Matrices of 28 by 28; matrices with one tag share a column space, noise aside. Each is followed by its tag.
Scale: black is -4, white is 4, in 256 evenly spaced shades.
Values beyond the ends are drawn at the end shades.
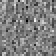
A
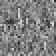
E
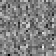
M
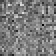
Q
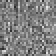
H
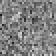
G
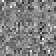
H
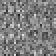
G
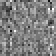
A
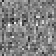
E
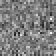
M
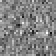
M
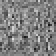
E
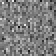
H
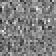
A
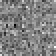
M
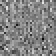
H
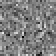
M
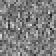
G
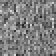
G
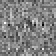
E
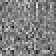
H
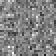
M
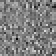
H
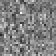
G
